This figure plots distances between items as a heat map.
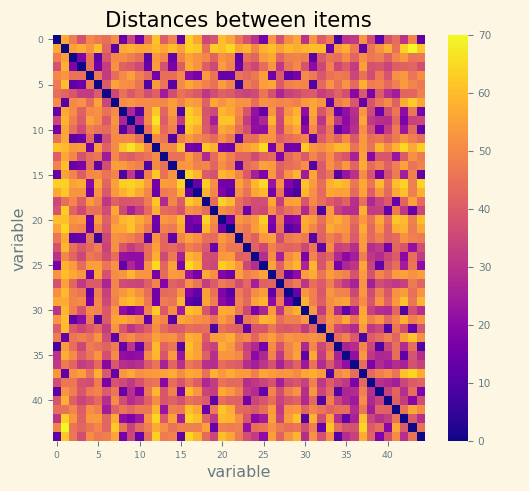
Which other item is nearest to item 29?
17
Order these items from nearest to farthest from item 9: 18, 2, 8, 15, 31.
8, 15, 18, 2, 31
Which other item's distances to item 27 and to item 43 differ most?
13
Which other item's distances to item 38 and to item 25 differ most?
6
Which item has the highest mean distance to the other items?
1
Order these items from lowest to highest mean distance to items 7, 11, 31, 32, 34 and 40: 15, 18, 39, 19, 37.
19, 39, 15, 18, 37
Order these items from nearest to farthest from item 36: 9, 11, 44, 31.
9, 44, 11, 31
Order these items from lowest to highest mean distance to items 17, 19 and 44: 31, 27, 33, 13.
27, 13, 31, 33
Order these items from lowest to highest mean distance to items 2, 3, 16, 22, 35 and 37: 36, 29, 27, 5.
5, 36, 27, 29
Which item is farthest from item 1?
43
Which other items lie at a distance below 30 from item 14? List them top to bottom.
2, 3, 5, 11, 22, 31
